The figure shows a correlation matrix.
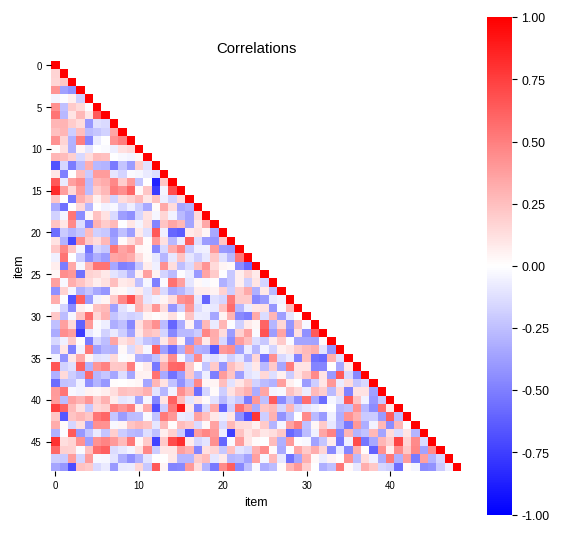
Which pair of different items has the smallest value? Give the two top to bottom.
12, 14
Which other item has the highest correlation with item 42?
24
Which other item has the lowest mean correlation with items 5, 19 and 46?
34
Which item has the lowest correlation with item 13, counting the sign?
1
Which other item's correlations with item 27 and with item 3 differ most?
32
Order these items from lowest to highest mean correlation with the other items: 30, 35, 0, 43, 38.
38, 35, 30, 43, 0
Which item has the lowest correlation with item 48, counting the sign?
2
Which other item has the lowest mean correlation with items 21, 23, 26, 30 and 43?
44
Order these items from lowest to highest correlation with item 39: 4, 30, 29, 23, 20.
20, 30, 4, 29, 23
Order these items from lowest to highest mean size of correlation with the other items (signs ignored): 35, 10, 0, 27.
10, 27, 35, 0
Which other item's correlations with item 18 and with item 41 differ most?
15
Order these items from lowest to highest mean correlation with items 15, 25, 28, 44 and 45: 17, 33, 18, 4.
4, 17, 18, 33
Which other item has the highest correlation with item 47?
40
